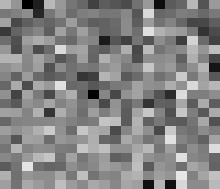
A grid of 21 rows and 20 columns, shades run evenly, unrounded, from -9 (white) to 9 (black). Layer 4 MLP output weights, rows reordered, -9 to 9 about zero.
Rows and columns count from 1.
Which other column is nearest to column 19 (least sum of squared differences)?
11
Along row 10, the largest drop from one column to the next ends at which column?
4
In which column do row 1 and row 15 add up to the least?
5
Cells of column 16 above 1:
7
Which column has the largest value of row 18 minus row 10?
6
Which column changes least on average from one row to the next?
13
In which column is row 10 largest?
3
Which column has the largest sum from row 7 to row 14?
9
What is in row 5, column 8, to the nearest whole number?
-1
